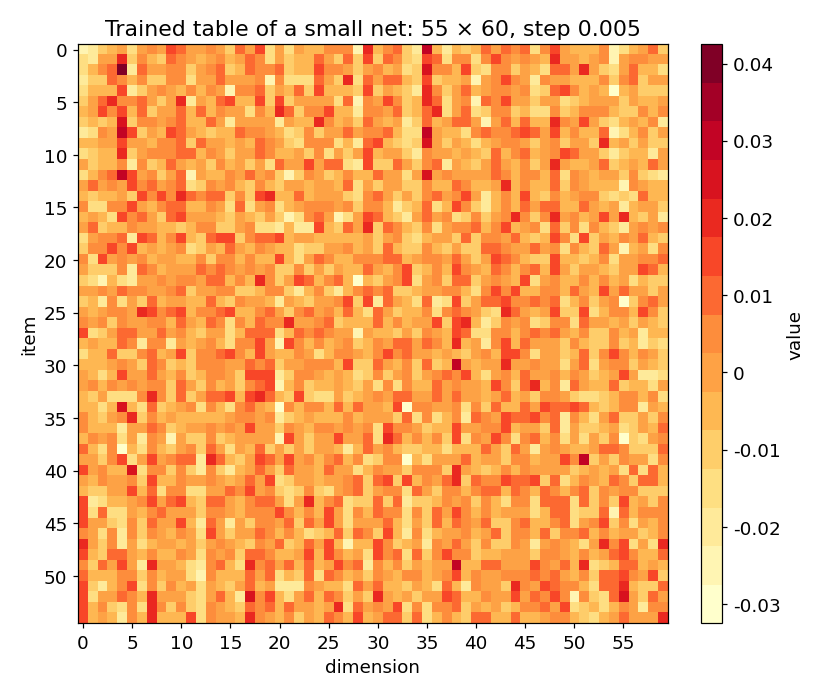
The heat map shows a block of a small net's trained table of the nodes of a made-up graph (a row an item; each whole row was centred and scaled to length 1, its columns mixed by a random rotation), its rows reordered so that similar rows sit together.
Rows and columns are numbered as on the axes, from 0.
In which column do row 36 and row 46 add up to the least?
4
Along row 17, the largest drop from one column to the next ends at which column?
30
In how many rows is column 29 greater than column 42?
16
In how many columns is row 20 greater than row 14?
27
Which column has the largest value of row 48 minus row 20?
54
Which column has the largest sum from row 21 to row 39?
38
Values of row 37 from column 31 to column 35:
0.02 0.01 -0.005 0.005 -0.005
